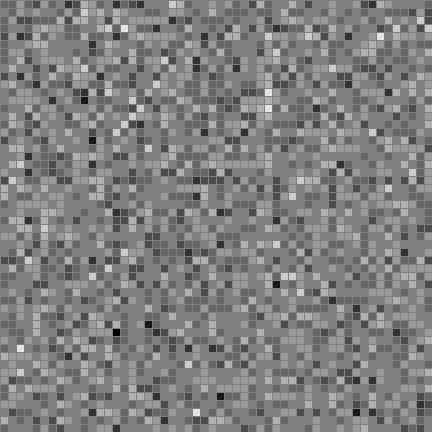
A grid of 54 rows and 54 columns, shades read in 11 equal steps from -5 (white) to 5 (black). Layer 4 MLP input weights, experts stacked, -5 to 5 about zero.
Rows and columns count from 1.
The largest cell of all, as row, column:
42, 15
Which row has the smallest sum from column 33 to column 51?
5
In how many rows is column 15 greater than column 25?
18
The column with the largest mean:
28
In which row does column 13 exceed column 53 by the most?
10
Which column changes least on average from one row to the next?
30
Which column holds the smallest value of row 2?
11
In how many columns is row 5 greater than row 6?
20
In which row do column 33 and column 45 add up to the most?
52
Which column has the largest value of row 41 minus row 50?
19
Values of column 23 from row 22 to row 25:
-2 1 -1 1
